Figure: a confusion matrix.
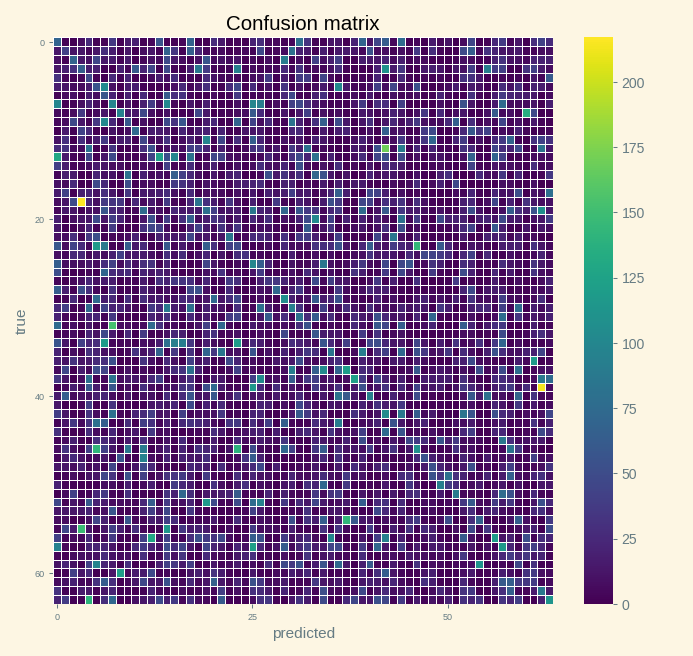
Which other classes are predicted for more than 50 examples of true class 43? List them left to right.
5, 6, 29, 36
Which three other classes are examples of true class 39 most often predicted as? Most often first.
62, 25, 20
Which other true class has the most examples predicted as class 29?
2
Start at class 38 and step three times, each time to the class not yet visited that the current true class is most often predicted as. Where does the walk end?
14
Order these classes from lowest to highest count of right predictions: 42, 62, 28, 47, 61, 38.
61, 47, 28, 62, 42, 38
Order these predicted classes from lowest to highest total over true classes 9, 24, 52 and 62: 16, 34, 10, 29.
10, 29, 16, 34
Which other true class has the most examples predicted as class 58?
46
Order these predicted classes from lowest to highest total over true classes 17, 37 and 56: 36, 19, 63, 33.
19, 33, 63, 36
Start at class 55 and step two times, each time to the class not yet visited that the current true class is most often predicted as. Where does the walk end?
42
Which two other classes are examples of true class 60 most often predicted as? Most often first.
8, 42
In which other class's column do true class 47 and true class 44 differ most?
11
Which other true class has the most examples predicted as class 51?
9
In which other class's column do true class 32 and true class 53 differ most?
7
